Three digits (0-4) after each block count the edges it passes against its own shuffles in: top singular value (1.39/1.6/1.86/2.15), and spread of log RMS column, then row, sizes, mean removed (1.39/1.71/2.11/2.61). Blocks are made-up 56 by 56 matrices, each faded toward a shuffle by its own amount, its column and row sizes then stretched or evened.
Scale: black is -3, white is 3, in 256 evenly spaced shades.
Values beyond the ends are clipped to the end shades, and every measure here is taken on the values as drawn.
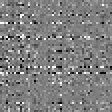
4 4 4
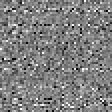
3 0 3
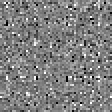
0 3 2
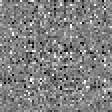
1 3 2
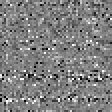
2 0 4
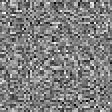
4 0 1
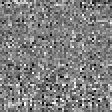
2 2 3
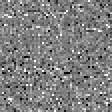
0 0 2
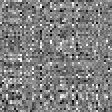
4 3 0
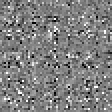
2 3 3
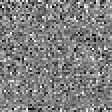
0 0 4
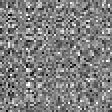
4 3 0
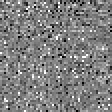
2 1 2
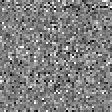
1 0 2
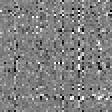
4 4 3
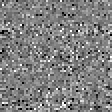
0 1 3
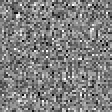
3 1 2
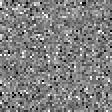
0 0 1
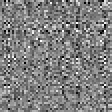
4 3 2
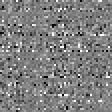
1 2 4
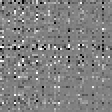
0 4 4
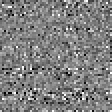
1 1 4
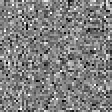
3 0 0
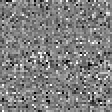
0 3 3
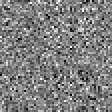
2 1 1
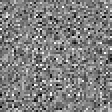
3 2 2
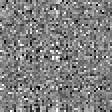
3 1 2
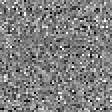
0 0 2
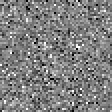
1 1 0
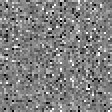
1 3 0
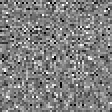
3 0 2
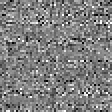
2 0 3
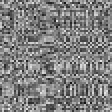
4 0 2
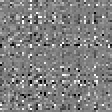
3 4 4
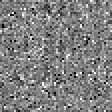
0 0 0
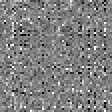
3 4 2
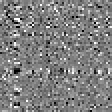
4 3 3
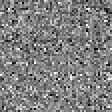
0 1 3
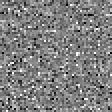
0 1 1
